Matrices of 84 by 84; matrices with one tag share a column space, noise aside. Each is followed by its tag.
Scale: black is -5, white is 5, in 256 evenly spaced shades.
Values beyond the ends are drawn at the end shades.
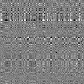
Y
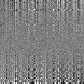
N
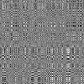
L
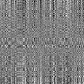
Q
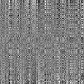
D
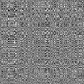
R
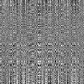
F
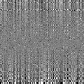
N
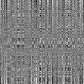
Q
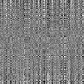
D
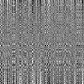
F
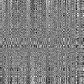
Q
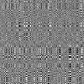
L
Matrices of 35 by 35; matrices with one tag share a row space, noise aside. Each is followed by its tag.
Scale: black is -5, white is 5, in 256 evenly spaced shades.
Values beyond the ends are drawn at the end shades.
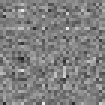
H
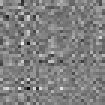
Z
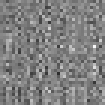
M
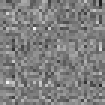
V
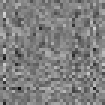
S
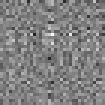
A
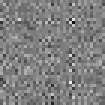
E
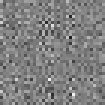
E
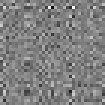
E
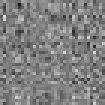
S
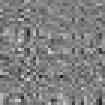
Z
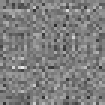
H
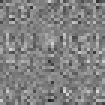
A
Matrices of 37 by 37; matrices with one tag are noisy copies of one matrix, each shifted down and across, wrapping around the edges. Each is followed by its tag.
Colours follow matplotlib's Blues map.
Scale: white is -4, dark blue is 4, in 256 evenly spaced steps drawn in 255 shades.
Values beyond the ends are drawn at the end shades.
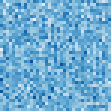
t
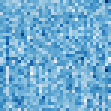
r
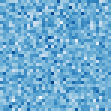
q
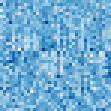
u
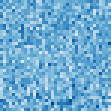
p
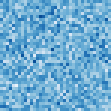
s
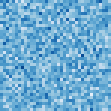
s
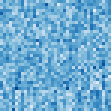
r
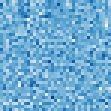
q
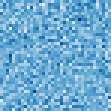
q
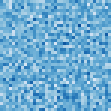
q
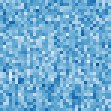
p
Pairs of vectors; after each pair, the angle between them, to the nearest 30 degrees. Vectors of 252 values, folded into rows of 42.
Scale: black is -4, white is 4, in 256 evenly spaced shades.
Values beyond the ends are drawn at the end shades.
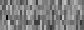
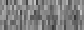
60 degrees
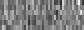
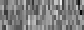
150 degrees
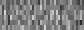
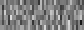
30 degrees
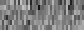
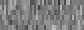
60 degrees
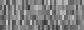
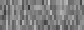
30 degrees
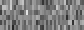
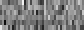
60 degrees
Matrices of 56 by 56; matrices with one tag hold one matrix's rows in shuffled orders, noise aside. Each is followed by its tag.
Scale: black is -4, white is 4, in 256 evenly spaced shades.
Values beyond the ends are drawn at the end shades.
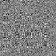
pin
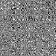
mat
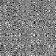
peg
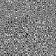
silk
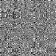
peg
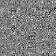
mat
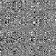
peg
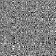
mat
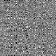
silk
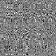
silk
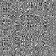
pin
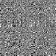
peg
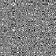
mat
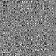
pin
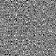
silk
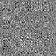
pin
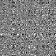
mat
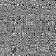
mat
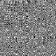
silk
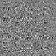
pin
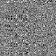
silk
